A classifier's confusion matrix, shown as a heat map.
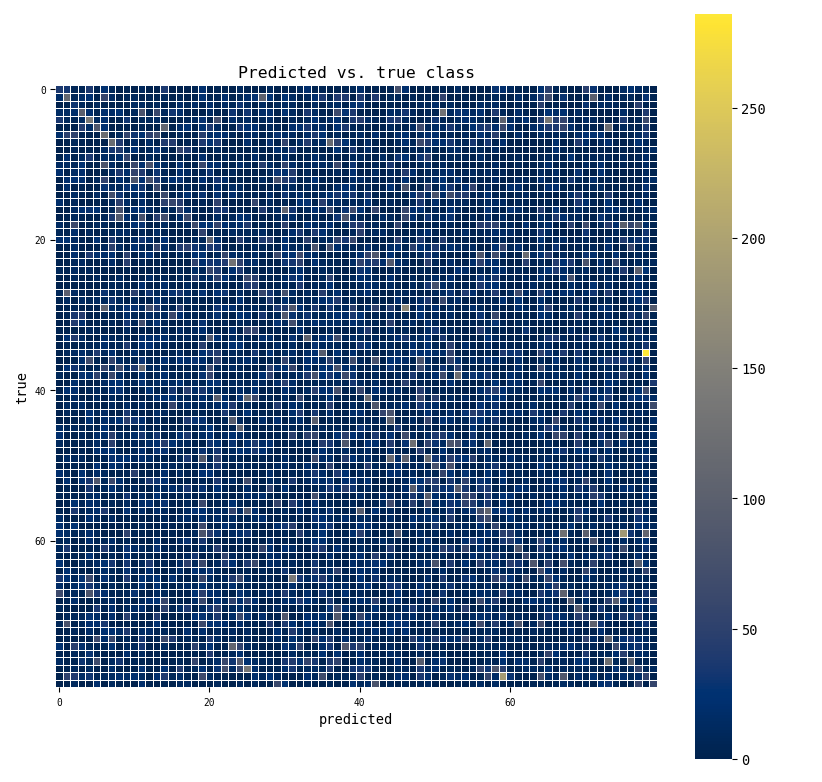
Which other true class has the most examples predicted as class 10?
12
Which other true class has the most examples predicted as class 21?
41
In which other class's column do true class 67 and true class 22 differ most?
62
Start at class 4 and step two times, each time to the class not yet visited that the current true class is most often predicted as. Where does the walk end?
31
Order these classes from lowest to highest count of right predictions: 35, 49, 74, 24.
24, 74, 35, 49
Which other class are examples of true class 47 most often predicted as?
57
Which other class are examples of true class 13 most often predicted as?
46
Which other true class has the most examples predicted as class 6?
29
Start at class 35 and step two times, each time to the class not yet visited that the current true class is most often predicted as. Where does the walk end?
59
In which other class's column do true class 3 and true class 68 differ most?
51
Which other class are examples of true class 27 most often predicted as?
1
